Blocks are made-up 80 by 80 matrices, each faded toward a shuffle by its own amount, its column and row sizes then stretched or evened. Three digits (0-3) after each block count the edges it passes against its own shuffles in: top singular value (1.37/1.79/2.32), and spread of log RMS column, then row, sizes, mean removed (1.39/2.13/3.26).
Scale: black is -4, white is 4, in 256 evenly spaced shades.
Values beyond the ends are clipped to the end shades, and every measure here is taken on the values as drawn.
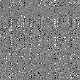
2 2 2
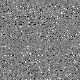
0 0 2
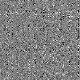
1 2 1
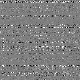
1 1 3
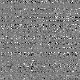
0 1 3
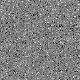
0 1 1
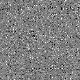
1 1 1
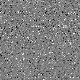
0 1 1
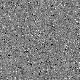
0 0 1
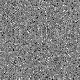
1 0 0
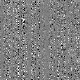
0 3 0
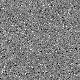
0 0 1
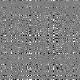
3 2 3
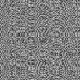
3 2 0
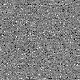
2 0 1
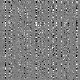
3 3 1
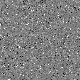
0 0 1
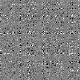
2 2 2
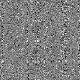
2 2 0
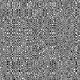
3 2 0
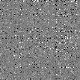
1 1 2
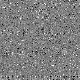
1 1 1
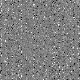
0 2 0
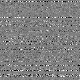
2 0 3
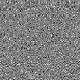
3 0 1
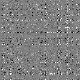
2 2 2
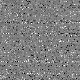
1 0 2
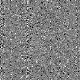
2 2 0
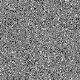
0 1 1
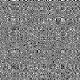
3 0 2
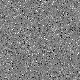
1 0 0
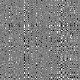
3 3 1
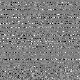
1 0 3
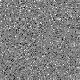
2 0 0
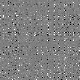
2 2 2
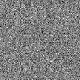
2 0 1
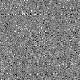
2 0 1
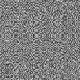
3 1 0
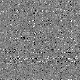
0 1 2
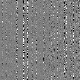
1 3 0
